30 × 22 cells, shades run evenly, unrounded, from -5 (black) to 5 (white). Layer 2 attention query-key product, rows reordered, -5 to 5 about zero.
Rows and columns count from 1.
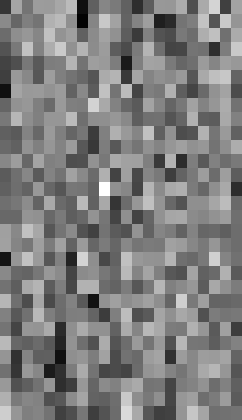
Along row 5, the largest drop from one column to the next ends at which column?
12
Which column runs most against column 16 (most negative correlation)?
1
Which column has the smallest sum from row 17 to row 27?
6
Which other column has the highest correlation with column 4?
16
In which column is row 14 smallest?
22
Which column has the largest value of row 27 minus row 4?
20
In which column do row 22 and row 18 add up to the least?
9
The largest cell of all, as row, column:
14, 10
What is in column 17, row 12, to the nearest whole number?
-3
